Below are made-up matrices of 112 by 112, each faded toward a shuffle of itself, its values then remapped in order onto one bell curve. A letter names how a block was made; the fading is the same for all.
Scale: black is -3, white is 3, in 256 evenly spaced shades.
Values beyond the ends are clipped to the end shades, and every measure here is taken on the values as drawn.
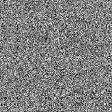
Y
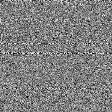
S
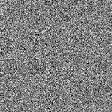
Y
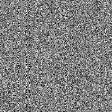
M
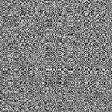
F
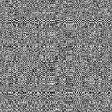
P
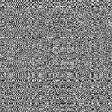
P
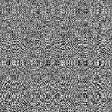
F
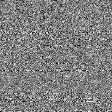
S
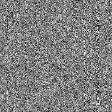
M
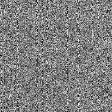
M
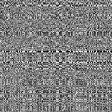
P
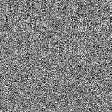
Y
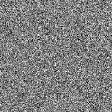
Y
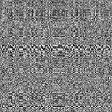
P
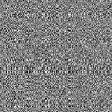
F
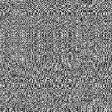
F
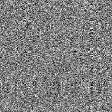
Y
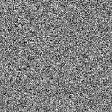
Y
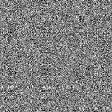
Y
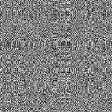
F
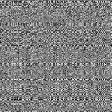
P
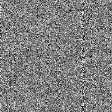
M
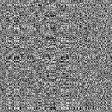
F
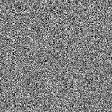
Y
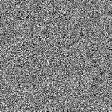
Y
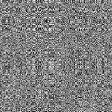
F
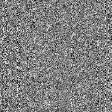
M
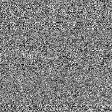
S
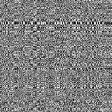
P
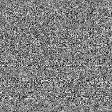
S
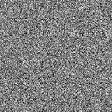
Y
